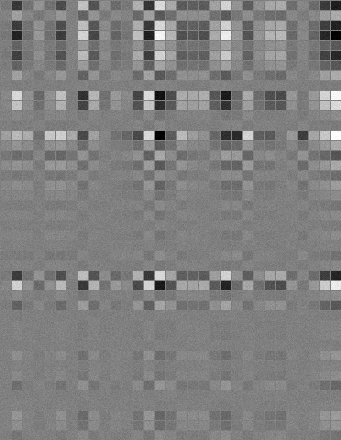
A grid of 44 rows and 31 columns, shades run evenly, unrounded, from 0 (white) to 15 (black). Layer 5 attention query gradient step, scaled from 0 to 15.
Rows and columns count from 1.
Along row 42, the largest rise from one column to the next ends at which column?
15
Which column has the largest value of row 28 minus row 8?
31
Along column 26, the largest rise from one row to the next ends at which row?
29
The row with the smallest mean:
14
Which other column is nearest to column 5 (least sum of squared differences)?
3
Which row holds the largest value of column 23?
4
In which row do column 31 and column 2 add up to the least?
10
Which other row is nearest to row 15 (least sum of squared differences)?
17
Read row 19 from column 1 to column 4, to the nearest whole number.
7 7 7 8
